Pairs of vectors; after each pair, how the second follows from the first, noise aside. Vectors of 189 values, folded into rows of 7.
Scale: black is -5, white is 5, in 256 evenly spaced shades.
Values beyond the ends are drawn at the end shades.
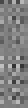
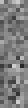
sign-scrambled.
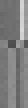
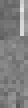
partly zeroed.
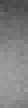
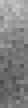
negated.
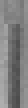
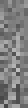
sign-scrambled.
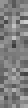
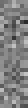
negated.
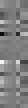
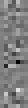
wrapped around.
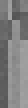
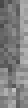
reversed, negated.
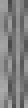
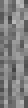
wrapped around.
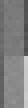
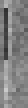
wrapped around, negated.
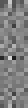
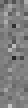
partly zeroed.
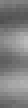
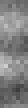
reversed.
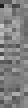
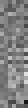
reversed.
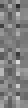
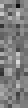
sign-scrambled.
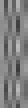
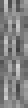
negated.
